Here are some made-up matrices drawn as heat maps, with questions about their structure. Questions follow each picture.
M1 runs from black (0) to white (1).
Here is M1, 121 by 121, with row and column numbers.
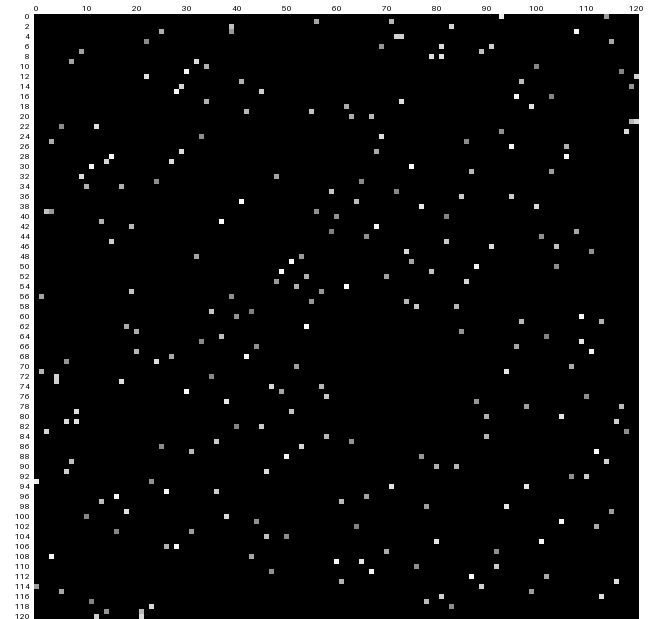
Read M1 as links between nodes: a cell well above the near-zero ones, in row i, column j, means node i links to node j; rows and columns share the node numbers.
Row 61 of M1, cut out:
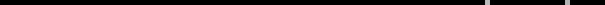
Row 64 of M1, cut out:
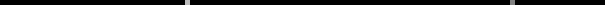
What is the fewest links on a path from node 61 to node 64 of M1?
5
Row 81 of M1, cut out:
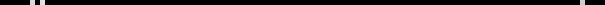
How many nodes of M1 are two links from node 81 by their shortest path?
4
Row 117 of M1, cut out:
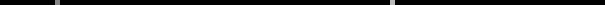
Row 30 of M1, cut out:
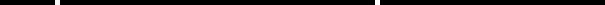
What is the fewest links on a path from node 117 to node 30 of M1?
2
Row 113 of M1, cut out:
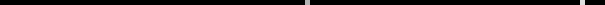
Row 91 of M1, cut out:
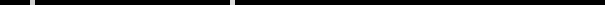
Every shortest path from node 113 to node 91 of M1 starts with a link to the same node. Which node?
node 116
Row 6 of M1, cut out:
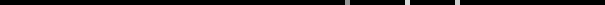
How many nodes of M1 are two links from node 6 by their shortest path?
4
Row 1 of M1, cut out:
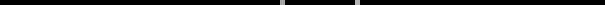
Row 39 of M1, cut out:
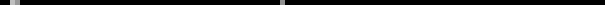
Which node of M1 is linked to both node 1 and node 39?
node 56
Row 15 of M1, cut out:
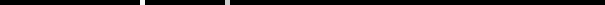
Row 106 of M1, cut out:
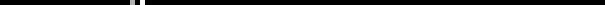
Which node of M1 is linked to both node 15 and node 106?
node 28
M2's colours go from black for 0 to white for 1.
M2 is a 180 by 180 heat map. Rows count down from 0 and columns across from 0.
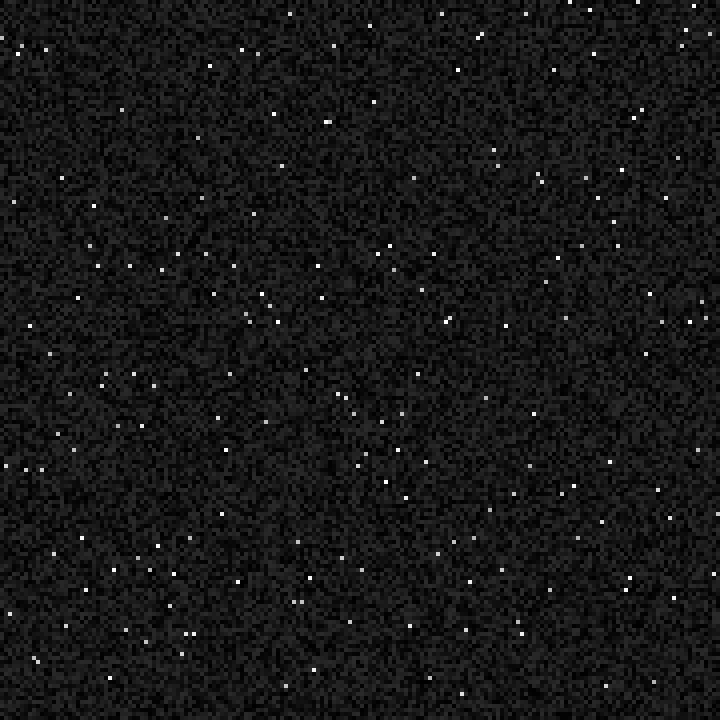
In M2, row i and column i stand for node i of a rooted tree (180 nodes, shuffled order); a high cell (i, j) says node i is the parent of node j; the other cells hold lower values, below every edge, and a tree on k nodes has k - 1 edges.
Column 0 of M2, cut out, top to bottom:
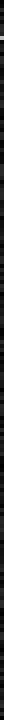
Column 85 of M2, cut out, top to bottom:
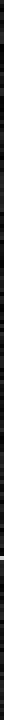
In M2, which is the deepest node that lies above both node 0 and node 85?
139
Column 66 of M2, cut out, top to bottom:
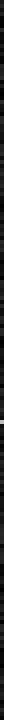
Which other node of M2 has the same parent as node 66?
95
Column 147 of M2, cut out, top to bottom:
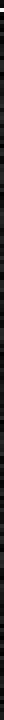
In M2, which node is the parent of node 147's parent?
153
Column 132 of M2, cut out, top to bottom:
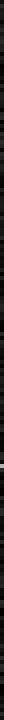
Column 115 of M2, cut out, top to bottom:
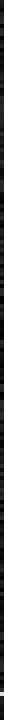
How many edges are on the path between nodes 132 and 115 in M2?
4
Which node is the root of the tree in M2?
127
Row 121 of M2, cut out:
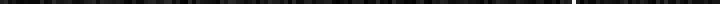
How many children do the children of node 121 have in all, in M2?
2
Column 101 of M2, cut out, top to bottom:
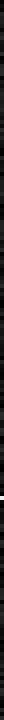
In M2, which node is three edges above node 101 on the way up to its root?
54
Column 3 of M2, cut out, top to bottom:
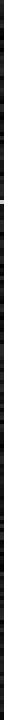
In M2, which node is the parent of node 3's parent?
49
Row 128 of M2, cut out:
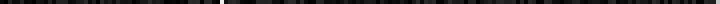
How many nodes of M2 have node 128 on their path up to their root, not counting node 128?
11
